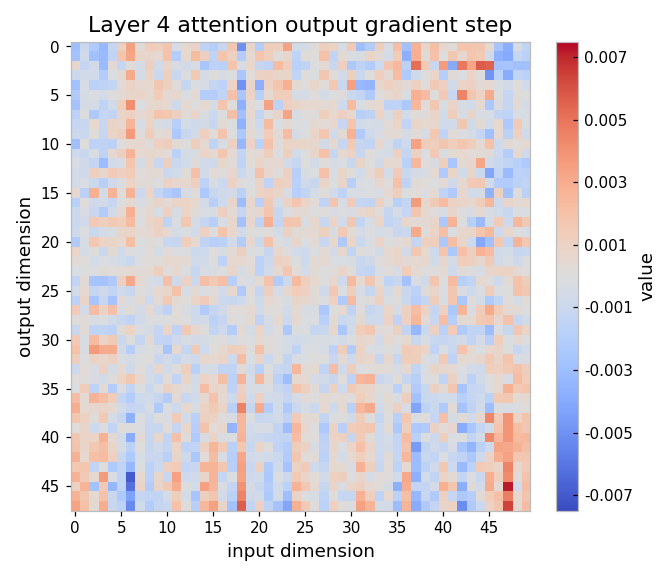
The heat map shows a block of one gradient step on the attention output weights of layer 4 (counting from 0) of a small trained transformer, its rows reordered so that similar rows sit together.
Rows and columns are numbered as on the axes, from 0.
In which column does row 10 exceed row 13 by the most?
45
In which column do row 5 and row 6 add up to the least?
18
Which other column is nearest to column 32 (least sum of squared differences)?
31
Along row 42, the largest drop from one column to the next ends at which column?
37
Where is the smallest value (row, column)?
44, 6
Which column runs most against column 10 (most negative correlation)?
2
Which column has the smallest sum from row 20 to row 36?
23
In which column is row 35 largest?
47
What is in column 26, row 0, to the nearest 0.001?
0
